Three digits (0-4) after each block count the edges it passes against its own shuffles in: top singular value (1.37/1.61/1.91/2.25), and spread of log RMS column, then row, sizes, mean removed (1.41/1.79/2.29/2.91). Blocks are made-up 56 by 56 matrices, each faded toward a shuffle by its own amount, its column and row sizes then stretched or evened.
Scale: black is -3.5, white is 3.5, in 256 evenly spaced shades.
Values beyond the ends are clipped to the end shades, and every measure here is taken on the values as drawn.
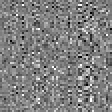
4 3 0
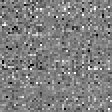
2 2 2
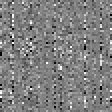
1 4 1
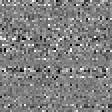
2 0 4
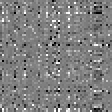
4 3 2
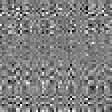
4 3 4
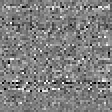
3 0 3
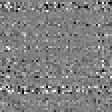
0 2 4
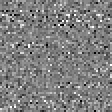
0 0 3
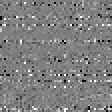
1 1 4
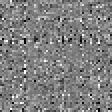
1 3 3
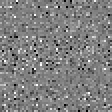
0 2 3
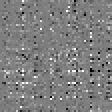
3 3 2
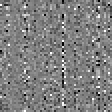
2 4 0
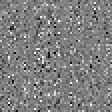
1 3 0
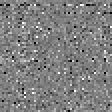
1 1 2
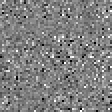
0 1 2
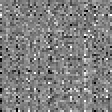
3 3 3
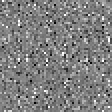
2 2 0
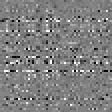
4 1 4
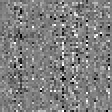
0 4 1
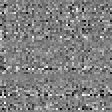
1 2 4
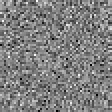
3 0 0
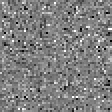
1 1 1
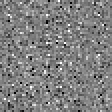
0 2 1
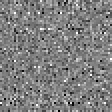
1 0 2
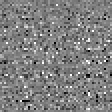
2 1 3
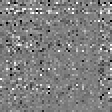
0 3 3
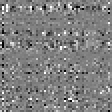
3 3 4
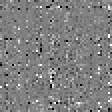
0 3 2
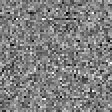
1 0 2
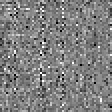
3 3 0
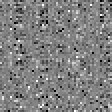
2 3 0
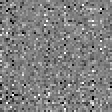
1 2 1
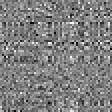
4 1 3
